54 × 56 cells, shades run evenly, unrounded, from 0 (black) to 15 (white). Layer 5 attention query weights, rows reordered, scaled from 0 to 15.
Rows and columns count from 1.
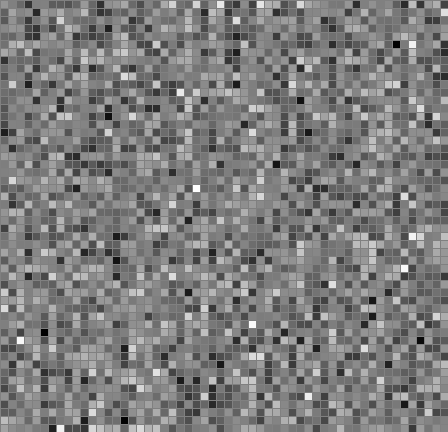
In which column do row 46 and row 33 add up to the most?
47
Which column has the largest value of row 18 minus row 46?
28
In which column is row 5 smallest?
30
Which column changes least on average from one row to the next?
43
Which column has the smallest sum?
41
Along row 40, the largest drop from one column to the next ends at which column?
40
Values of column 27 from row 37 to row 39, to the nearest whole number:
11 8 3
